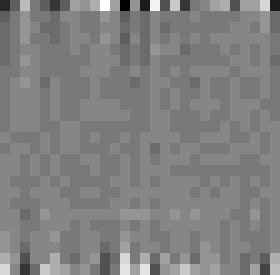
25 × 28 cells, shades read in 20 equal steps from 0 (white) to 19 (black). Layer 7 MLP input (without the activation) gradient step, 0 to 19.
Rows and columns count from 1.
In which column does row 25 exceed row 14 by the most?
3
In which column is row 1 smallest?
11
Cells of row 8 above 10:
3
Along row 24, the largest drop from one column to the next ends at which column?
13
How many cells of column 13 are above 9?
12
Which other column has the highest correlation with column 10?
16
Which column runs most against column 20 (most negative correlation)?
4
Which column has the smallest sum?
18
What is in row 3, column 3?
8
